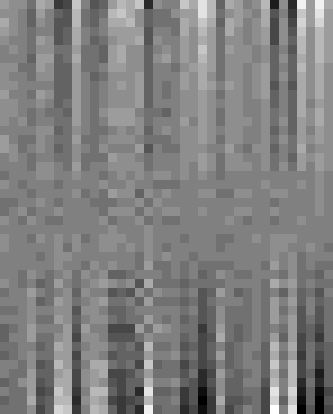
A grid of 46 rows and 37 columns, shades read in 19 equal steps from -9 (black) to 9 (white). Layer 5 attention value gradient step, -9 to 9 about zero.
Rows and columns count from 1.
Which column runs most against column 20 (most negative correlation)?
12
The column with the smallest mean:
19
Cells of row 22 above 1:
1
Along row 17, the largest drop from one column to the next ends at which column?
17
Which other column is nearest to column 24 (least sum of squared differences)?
14
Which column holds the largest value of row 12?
34
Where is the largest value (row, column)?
46, 31
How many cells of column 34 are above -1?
28
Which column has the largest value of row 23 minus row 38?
36
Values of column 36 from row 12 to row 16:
2 3 3 2 2
